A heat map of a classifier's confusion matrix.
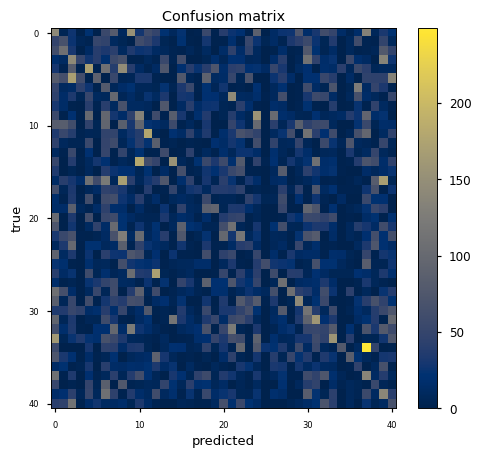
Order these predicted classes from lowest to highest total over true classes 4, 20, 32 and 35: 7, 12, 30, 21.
12, 30, 7, 21
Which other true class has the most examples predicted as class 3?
5
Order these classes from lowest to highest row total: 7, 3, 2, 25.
25, 2, 7, 3
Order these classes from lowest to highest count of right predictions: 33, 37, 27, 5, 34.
34, 5, 27, 37, 33
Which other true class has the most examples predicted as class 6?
16
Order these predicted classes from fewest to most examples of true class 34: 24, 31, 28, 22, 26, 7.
28, 26, 7, 31, 24, 22
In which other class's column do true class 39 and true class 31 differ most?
14
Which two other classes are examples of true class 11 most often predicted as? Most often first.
30, 37
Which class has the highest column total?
0
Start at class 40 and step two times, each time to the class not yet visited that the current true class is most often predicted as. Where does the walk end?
1
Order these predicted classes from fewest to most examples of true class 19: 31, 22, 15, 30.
22, 15, 31, 30
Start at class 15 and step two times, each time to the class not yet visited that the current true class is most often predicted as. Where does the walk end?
18
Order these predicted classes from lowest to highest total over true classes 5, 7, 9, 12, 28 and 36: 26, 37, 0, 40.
37, 40, 26, 0
